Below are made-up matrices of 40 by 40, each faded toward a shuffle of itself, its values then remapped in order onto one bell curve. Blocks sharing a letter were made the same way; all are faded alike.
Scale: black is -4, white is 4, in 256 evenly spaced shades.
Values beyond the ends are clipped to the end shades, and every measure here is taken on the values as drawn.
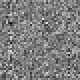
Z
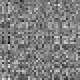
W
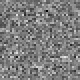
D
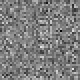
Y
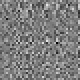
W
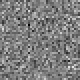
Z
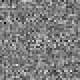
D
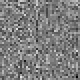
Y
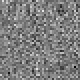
Y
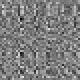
W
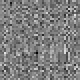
W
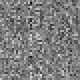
Z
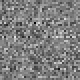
D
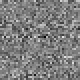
D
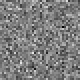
Z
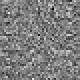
Y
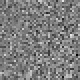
Z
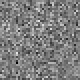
Z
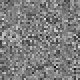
Z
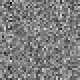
Z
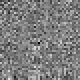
Y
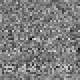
D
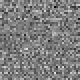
D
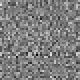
W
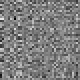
W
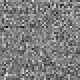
Z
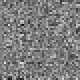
Z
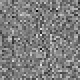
Y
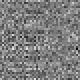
W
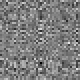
W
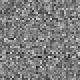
D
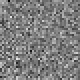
Y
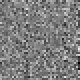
Z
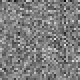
Y
